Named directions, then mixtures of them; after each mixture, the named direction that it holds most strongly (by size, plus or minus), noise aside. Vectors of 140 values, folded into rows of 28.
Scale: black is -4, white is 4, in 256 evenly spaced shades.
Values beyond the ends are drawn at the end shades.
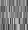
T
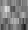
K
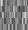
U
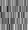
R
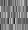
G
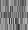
T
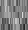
T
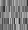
T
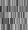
R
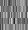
G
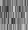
U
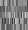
T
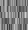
R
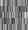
U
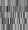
R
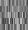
T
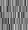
R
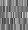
T
